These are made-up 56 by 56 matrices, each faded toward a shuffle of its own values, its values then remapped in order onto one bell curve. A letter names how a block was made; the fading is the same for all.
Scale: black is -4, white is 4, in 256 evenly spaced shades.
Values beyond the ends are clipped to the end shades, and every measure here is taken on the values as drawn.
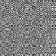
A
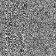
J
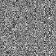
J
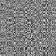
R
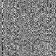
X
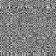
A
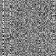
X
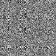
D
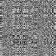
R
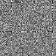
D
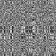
A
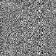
J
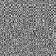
A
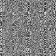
X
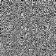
D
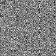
J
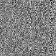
J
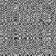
A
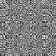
A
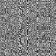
X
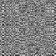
A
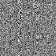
J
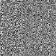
J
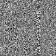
J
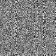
J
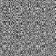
R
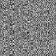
X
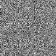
D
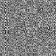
X
